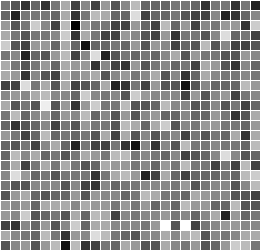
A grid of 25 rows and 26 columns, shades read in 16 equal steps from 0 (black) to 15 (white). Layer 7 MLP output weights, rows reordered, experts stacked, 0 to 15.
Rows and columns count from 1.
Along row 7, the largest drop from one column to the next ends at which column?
10
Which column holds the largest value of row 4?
23
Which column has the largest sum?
17
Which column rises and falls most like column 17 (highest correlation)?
19
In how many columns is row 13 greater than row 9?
16
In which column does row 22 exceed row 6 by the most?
3
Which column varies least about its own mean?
22
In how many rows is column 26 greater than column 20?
15
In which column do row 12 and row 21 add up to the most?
9
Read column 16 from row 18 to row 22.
4 8 10 6 8
